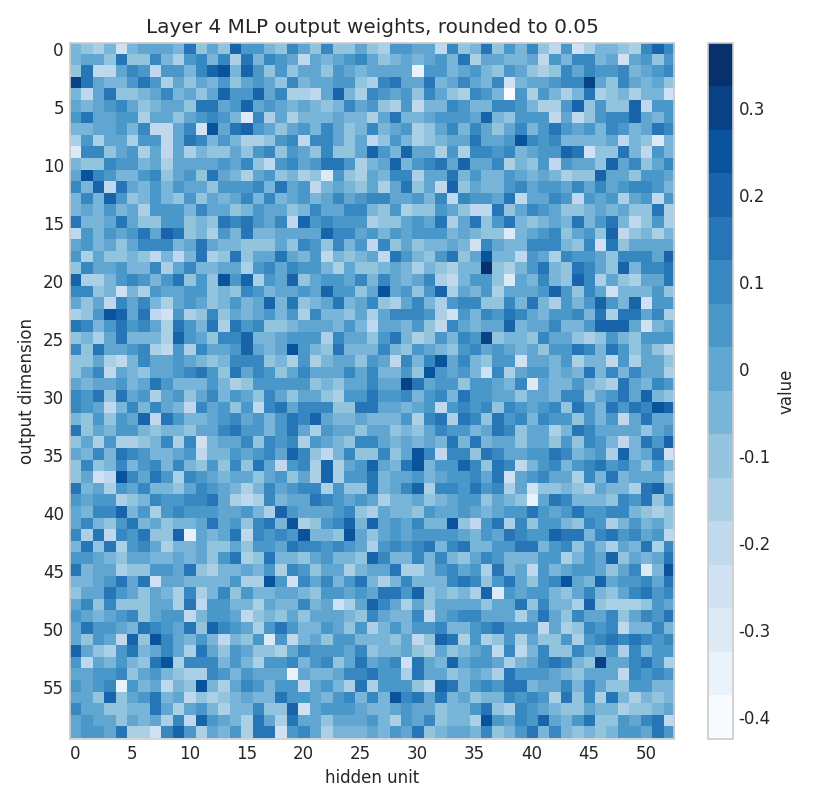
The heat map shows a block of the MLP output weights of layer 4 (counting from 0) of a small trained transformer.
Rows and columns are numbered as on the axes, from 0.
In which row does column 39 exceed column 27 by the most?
8
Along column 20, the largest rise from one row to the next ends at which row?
42
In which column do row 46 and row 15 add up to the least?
19
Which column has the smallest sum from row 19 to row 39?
3
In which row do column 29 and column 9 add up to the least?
53
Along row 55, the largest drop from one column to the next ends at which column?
4
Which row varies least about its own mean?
33
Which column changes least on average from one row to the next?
41
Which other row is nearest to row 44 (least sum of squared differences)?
49
